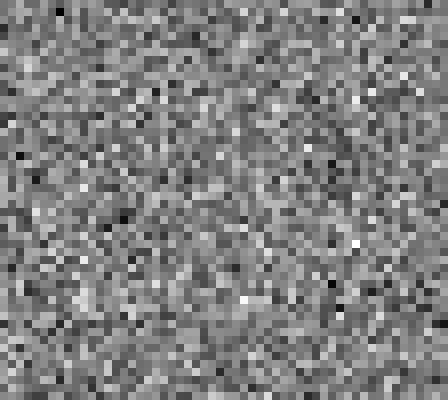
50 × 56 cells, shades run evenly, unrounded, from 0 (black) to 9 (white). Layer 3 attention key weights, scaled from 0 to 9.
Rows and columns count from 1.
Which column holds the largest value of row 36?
20
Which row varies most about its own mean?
12
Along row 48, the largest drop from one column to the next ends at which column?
8
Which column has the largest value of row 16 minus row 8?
33
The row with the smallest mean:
41
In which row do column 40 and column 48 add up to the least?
13
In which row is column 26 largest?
14
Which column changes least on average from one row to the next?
30
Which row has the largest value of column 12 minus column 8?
2
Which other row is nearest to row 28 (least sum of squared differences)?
4
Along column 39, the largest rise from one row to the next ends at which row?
19
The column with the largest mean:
45
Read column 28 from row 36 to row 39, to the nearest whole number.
7 3 3 5
